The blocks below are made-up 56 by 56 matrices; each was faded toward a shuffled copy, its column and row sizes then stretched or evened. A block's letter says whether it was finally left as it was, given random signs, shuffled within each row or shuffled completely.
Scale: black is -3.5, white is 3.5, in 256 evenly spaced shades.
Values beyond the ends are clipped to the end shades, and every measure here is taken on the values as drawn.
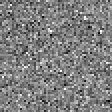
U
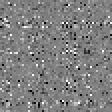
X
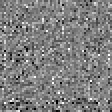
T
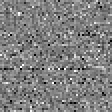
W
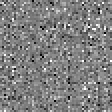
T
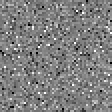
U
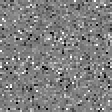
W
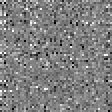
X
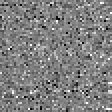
W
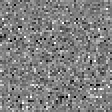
W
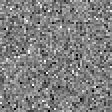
U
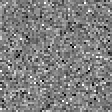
U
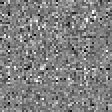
T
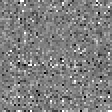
T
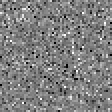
U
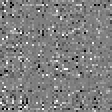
X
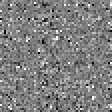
T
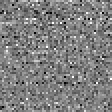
W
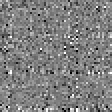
X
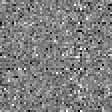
T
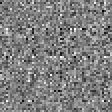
X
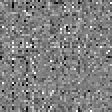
X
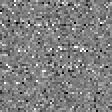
W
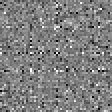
T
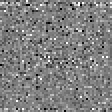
W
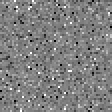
U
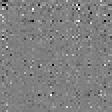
X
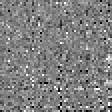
X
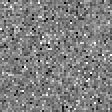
U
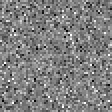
U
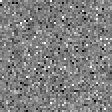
U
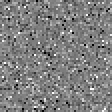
U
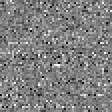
W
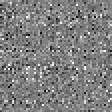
X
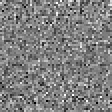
W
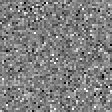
U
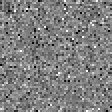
U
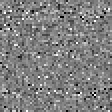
W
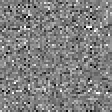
T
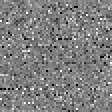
W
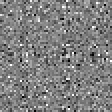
X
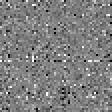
T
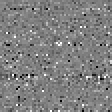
W
